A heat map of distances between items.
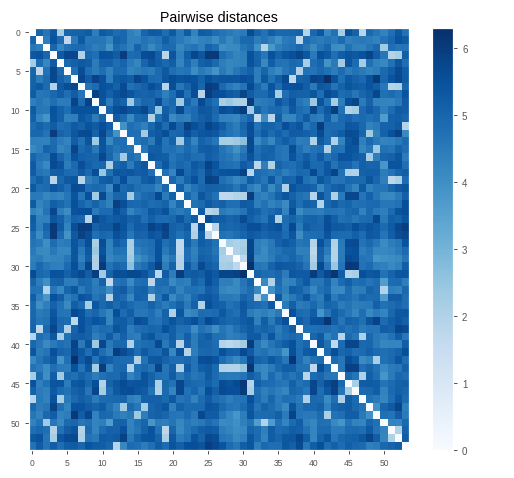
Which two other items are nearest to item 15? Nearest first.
42, 49
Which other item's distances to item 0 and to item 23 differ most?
25
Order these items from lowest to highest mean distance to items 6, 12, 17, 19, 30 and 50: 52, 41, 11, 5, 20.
11, 52, 5, 20, 41
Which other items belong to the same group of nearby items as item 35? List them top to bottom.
8, 24
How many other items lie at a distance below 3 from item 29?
8
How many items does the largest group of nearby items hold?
9
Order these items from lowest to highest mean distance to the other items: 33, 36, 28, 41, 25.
28, 33, 36, 41, 25
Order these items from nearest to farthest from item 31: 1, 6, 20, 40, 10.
10, 20, 1, 6, 40
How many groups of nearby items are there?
15
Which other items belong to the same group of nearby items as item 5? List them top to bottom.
1, 38
